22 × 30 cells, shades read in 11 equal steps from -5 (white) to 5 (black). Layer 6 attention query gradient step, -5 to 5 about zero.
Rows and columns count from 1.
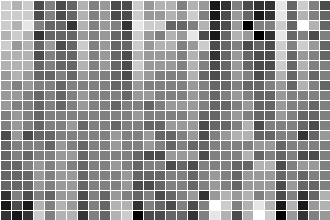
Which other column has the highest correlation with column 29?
19
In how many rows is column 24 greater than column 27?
13
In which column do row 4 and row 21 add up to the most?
28
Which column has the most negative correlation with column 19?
23
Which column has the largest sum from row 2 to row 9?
20
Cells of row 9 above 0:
9
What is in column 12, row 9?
1
